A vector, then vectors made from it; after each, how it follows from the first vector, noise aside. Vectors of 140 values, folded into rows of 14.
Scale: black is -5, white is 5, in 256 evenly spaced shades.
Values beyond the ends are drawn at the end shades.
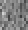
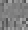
reversed, partly zeroed.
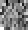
wrapped around, scaled up.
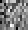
wrapped around, scaled up.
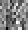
wrapped around, scaled up.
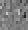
reversed, negated, partly zeroed.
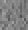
shrunk.
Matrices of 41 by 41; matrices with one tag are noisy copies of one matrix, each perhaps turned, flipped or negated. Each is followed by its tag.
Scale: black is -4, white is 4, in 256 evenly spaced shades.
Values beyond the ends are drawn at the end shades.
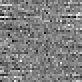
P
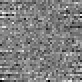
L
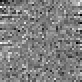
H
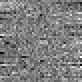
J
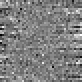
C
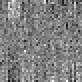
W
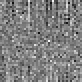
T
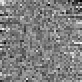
H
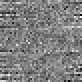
L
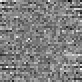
L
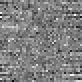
L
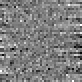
C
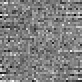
L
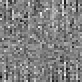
P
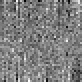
J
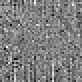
T
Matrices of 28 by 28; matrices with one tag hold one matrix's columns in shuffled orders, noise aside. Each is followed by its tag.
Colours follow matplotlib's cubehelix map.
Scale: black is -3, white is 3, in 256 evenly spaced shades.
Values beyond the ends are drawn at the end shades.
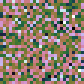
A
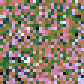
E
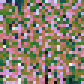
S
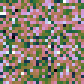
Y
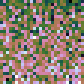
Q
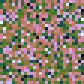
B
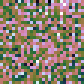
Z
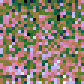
Q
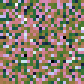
B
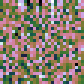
Z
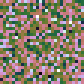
A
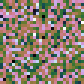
B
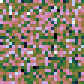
Y
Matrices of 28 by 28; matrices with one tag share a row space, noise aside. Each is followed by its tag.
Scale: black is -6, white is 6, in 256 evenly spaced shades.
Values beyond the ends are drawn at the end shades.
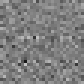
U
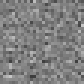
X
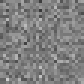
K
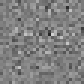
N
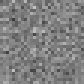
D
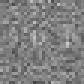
D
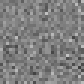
X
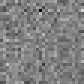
K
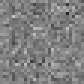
D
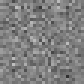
D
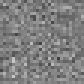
D
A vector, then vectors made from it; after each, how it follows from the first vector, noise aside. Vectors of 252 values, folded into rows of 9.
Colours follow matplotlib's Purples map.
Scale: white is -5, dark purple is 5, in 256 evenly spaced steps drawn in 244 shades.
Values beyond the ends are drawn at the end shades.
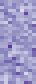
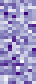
scaled up.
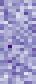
copied.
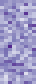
copied.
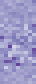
partly zeroed.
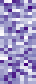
reversed, negated, scaled up.
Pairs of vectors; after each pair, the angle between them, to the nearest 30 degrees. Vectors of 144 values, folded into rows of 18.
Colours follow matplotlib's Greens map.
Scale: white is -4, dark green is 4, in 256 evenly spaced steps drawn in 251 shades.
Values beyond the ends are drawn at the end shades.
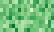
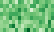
30 degrees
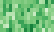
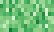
60 degrees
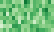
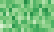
30 degrees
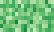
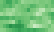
90 degrees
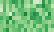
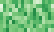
30 degrees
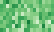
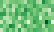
120 degrees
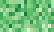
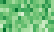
60 degrees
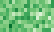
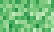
30 degrees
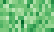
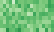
90 degrees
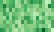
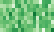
150 degrees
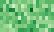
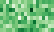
30 degrees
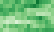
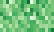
90 degrees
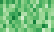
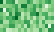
60 degrees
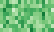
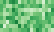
150 degrees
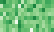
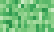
60 degrees
